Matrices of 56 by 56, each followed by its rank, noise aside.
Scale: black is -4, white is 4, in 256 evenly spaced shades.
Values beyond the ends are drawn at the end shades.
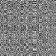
six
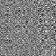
six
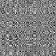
six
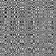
three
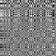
two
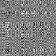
four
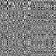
four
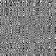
six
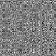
six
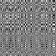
two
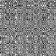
four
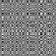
two
